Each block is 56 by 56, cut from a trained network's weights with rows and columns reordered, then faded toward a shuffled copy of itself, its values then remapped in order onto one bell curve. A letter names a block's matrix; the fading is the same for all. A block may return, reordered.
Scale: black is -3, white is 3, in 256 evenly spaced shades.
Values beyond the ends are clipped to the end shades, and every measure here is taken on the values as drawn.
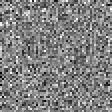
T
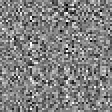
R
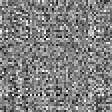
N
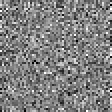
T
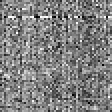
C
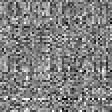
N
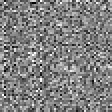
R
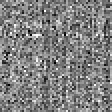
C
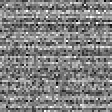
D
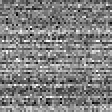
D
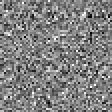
T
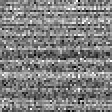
D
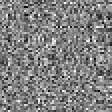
N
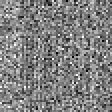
C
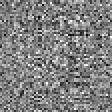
N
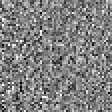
T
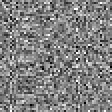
T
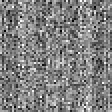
C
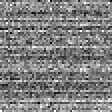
D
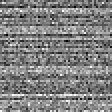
D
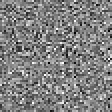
R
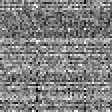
D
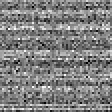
D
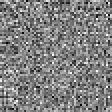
N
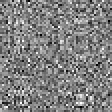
N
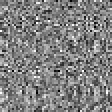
N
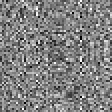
R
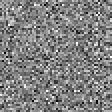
T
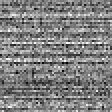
D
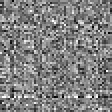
N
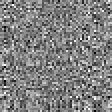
R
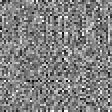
N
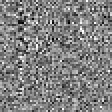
R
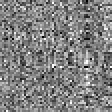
R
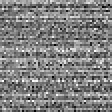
D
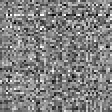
N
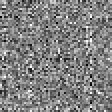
T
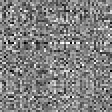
N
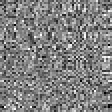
N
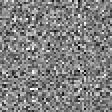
R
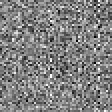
R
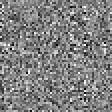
T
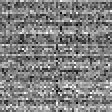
D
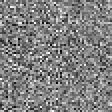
T
